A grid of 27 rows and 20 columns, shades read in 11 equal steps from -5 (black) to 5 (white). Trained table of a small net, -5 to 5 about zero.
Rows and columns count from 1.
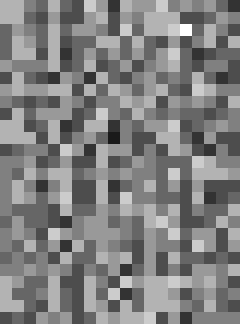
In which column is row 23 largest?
20
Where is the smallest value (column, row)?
10, 12
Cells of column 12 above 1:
3
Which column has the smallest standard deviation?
4
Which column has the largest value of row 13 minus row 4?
6
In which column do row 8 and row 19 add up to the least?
16
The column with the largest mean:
15
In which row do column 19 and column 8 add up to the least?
7
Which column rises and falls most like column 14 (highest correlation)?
8
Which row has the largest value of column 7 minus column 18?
13
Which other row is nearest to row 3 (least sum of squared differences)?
24
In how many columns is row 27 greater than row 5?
10
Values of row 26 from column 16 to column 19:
0 -1 2 -1
